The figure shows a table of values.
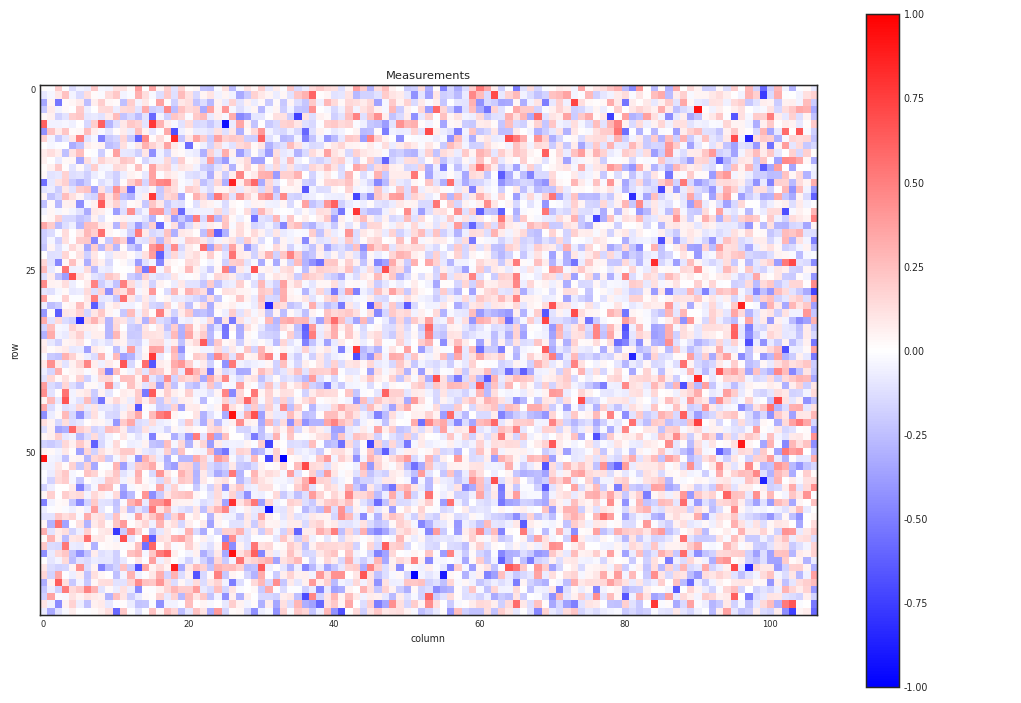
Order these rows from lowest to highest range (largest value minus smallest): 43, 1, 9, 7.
9, 43, 1, 7
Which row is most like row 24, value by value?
71
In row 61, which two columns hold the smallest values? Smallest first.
10, 35
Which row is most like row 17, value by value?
36
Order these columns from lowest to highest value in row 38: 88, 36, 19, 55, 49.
55, 36, 49, 19, 88
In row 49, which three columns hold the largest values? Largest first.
96, 70, 86
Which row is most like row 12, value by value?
65
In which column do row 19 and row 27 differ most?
33
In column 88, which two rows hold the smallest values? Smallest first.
41, 32
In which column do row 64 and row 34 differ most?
26
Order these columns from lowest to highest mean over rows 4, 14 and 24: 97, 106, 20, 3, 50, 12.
106, 12, 97, 50, 3, 20
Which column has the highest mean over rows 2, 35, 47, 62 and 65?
73
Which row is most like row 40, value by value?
3
